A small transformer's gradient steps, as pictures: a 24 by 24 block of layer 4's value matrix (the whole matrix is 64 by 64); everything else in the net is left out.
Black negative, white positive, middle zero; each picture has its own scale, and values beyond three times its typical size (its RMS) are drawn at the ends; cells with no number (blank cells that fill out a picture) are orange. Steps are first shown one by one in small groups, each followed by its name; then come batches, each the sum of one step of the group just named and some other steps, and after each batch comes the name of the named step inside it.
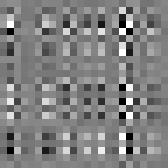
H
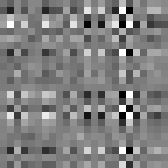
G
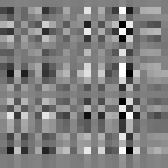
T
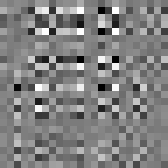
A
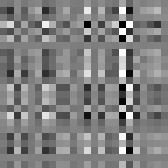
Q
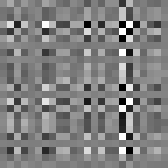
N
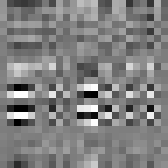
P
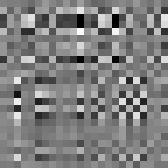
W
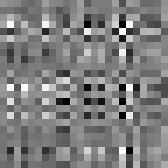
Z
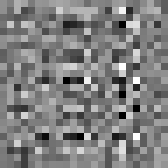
Q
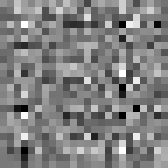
Q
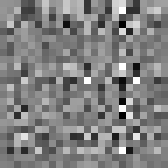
H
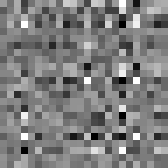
G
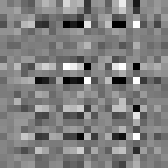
W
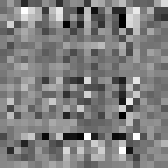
H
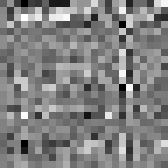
Q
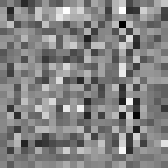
Q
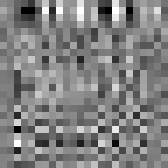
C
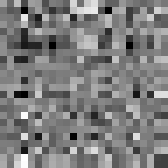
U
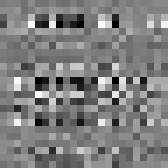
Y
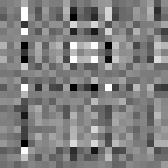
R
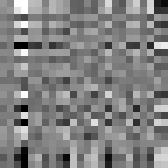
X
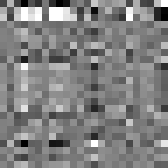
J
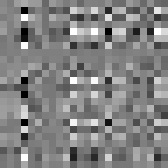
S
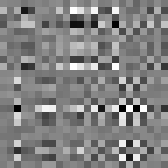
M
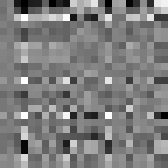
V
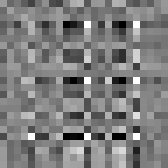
V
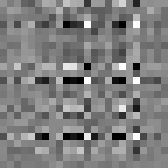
C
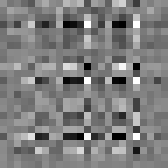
C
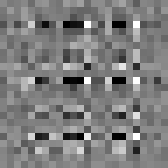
R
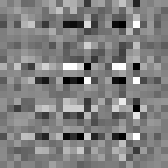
M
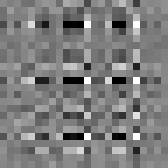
Y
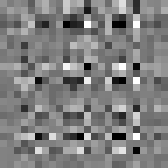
R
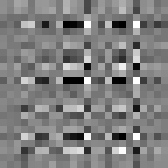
X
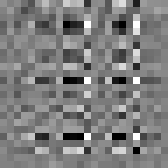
C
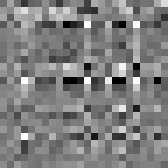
J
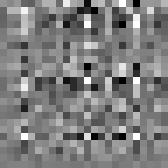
R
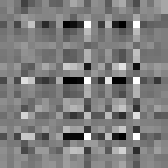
V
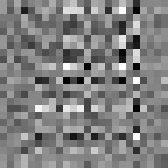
U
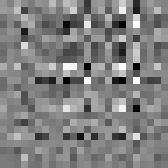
S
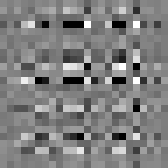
Y
